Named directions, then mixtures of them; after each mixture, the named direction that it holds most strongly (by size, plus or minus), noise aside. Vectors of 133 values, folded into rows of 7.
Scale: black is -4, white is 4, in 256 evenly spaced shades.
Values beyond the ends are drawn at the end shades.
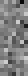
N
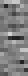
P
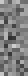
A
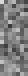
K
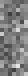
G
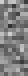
K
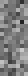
G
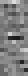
P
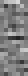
P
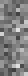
G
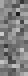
G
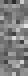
N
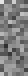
K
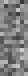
G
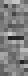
P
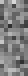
K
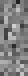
A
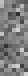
G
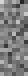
N
